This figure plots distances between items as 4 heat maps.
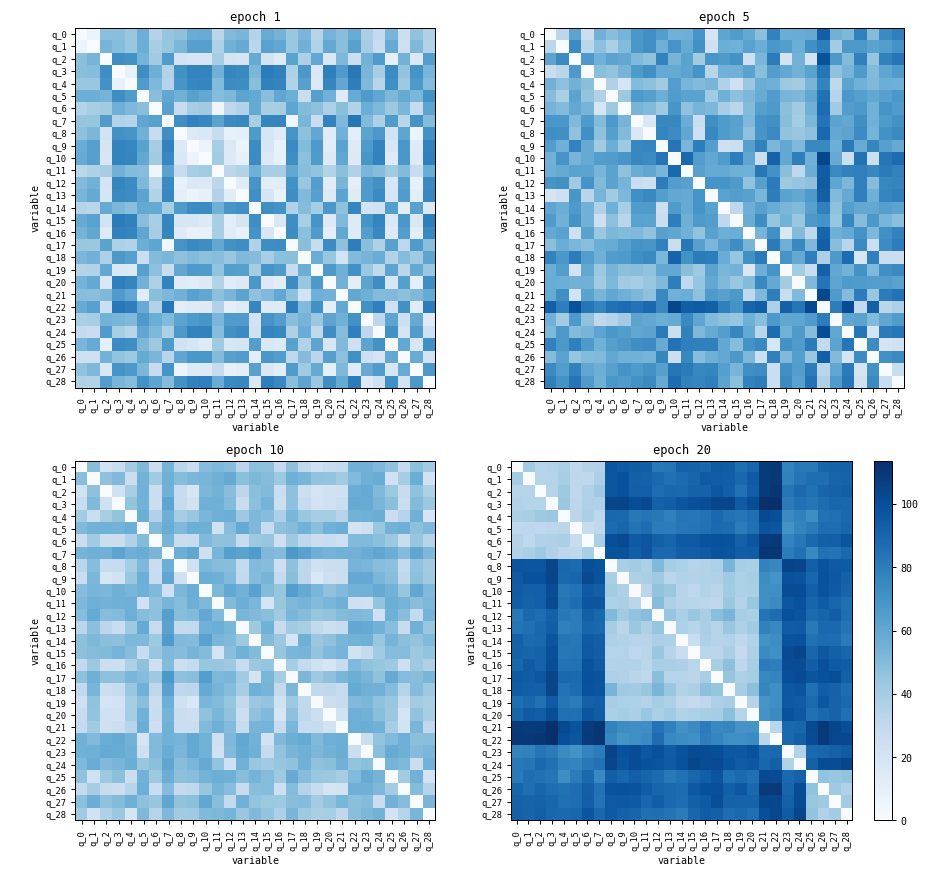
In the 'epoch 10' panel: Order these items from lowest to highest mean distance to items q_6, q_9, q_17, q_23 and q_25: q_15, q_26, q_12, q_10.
q_26, q_15, q_12, q_10
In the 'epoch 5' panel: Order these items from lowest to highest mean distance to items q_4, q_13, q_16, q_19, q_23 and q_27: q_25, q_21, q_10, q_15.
q_15, q_21, q_25, q_10
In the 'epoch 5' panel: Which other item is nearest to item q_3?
q_0
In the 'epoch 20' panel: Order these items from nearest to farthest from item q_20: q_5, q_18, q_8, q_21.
q_8, q_18, q_21, q_5
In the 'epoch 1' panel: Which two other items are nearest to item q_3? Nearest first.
q_4, q_19
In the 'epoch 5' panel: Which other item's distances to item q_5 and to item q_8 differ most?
q_7
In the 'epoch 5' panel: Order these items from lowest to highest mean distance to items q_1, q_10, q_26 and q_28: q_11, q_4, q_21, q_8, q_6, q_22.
q_4, q_6, q_21, q_8, q_11, q_22
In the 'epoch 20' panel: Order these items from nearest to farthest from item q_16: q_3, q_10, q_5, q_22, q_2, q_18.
q_10, q_18, q_22, q_5, q_2, q_3
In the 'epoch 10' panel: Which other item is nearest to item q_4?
q_28
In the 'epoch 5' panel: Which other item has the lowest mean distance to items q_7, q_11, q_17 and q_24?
q_26
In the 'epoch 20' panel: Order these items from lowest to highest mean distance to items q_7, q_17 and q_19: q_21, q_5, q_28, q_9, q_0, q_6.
q_9, q_5, q_0, q_6, q_21, q_28
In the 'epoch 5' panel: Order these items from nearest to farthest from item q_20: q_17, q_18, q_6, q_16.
q_6, q_16, q_18, q_17
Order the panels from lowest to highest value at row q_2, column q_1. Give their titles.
epoch 20, epoch 10, epoch 1, epoch 5
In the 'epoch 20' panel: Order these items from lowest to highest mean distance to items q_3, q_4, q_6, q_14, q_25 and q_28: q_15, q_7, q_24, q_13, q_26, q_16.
q_7, q_26, q_13, q_15, q_16, q_24
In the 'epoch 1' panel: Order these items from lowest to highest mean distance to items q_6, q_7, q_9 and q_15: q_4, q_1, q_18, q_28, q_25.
q_25, q_18, q_1, q_4, q_28
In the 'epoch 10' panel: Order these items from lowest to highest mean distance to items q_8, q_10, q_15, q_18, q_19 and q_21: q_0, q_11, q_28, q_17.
q_0, q_28, q_11, q_17
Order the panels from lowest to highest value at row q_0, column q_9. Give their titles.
epoch 10, epoch 1, epoch 5, epoch 20
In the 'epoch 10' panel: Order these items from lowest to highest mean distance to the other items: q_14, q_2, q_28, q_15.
q_2, q_28, q_15, q_14
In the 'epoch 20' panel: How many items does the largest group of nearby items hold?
13
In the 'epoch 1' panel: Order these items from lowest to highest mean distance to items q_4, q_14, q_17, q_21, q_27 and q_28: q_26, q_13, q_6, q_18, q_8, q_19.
q_26, q_19, q_18, q_6, q_8, q_13
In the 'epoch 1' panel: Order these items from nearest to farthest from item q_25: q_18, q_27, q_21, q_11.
q_27, q_18, q_11, q_21
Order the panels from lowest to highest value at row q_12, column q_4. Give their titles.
epoch 5, epoch 10, epoch 1, epoch 20
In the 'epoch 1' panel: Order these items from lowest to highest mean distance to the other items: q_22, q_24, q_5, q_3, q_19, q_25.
q_25, q_22, q_19, q_24, q_5, q_3
